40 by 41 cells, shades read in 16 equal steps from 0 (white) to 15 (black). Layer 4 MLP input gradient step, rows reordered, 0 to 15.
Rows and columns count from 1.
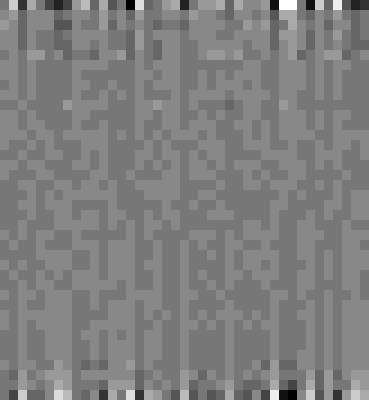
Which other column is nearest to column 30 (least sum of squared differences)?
24
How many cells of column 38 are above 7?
21
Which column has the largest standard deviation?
33
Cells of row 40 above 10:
7
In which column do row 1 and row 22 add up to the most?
15
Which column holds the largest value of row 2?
31
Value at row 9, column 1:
8
